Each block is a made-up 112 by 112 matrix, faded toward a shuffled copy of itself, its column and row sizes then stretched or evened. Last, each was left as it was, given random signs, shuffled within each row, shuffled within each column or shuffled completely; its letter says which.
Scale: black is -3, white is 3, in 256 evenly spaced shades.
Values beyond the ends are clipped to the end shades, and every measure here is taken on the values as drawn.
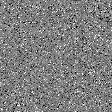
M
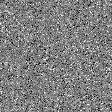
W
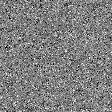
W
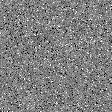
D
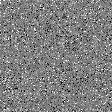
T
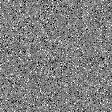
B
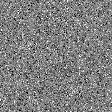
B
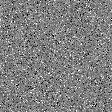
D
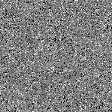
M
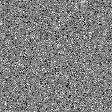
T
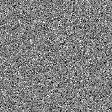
T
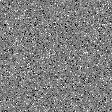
M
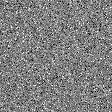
D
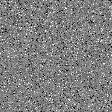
B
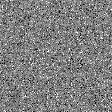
M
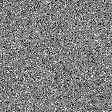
W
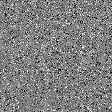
T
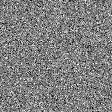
W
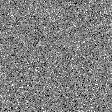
W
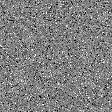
W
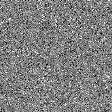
T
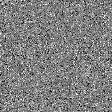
T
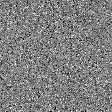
B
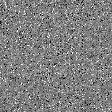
T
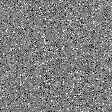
B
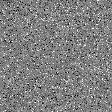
M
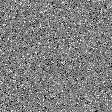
D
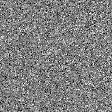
M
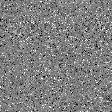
T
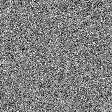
D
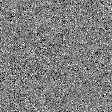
M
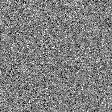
B
